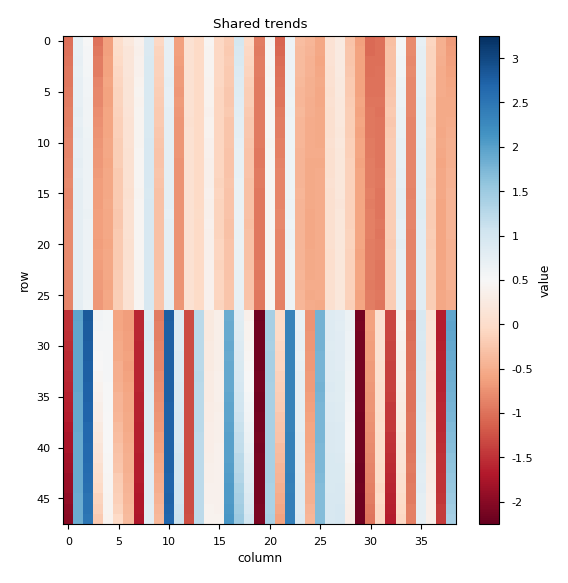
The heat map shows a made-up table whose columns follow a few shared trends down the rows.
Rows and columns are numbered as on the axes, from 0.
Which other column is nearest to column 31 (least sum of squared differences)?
21
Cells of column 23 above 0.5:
21
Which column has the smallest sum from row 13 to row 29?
19
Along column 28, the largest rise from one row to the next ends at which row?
27
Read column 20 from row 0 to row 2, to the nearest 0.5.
0.5 0.5 0.5
